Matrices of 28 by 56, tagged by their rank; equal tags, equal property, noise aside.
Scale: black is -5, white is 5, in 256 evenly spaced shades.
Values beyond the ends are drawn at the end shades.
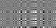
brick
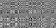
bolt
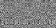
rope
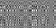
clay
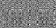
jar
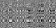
clay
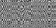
clay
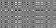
brick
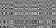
clay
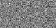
rope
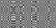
clay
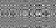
clay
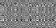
bolt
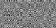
jar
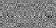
jar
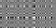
brick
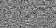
rope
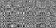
jar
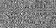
rope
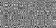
jar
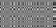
brick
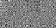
rope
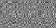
bolt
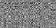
rope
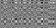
clay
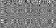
jar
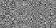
rope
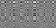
brick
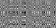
clay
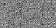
rope
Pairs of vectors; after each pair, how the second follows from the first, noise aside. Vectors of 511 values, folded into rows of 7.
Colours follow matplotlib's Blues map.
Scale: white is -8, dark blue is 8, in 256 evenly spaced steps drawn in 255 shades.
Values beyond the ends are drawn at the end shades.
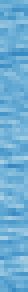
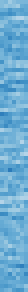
wrapped around, negated.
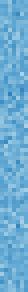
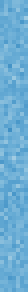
reversed, shrunk.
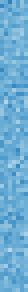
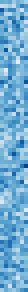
wrapped around, negated, scaled up.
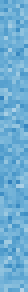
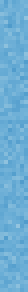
wrapped around, negated, shrunk.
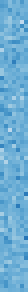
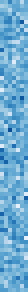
negated, scaled up.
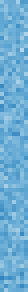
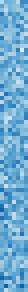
scaled up.
